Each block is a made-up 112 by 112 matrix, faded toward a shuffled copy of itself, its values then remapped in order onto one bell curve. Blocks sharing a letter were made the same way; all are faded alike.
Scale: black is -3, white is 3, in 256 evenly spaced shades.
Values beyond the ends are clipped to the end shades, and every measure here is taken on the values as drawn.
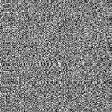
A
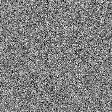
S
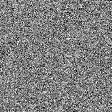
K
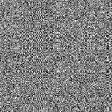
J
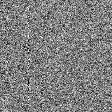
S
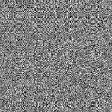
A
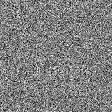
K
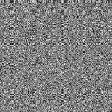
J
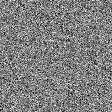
K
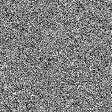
S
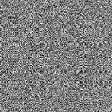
J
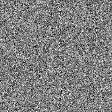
S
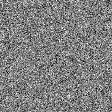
S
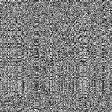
J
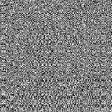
J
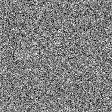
K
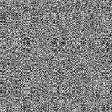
J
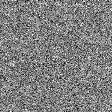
K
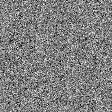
S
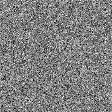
S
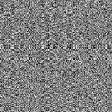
J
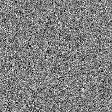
S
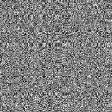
A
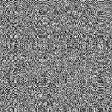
J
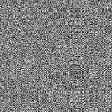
J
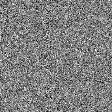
S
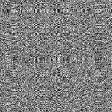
J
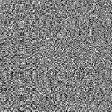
A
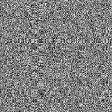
A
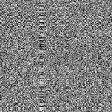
J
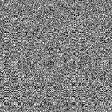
A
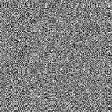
A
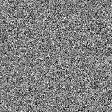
K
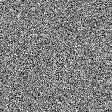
K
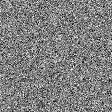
K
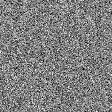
K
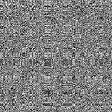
J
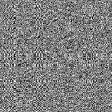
J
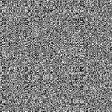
J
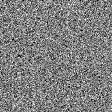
K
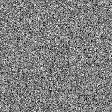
K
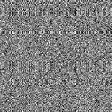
J
